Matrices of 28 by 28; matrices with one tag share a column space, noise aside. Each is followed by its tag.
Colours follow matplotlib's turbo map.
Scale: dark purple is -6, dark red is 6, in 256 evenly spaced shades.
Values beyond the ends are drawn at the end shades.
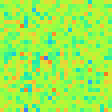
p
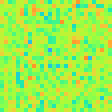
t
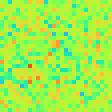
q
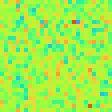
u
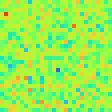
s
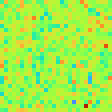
s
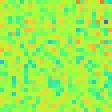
u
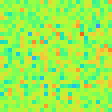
q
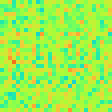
q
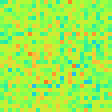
q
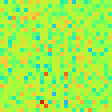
s
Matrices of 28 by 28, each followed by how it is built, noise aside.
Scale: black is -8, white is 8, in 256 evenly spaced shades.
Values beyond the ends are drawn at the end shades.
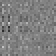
low rank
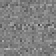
uneven rows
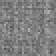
blocks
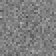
noise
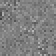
block diagonal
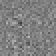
low rank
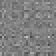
low rank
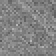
Toeplitz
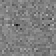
uneven rows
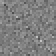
diagonal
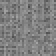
blocks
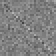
diagonal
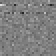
uneven rows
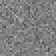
diagonal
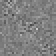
block diagonal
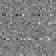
uneven rows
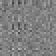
low rank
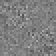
block diagonal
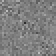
block diagonal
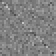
diagonal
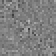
block diagonal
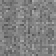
blocks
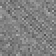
Toeplitz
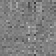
low rank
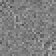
block diagonal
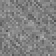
Toeplitz
